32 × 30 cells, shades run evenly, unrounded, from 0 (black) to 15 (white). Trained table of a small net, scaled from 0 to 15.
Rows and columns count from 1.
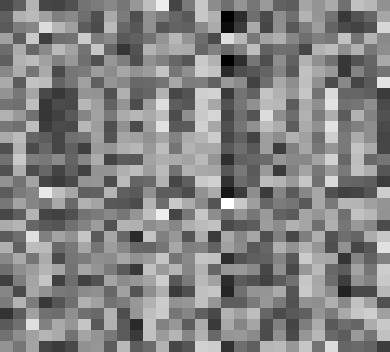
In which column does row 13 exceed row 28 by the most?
23
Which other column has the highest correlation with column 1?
22
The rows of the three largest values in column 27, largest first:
4, 19, 29
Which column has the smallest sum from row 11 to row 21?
18
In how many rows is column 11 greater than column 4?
15
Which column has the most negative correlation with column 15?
3
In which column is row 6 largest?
16
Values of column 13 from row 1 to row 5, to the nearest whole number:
14 7 5 9 9
